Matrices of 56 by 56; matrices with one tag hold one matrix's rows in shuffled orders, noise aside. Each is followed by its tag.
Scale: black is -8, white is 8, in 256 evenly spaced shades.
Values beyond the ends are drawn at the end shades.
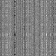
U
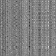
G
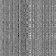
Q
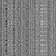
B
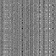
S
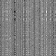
U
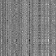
G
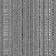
S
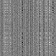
S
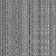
G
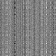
U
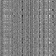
S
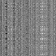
B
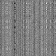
U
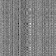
Q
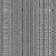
S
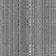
Q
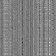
S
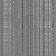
S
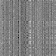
Q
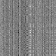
Q
